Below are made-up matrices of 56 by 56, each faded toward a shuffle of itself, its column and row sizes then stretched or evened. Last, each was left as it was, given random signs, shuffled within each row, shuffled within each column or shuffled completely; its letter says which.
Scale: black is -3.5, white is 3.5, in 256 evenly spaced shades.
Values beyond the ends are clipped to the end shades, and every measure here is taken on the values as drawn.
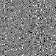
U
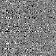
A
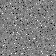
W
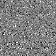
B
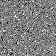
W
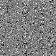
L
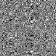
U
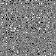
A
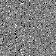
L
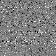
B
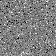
W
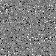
B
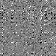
U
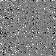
A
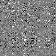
U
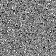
W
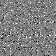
B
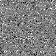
B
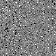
L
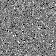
W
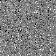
L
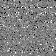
B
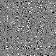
A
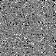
A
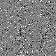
L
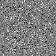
L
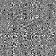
U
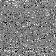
B
